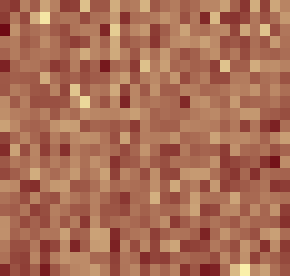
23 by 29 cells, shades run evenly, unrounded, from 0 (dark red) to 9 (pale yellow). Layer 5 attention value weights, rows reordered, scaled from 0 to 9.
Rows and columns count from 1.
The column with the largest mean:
10
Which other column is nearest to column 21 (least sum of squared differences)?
3
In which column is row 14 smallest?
28
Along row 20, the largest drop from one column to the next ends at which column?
12
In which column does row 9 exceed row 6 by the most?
9
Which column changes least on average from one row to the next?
20
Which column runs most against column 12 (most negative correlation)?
7
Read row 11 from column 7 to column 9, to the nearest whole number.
6 6 3
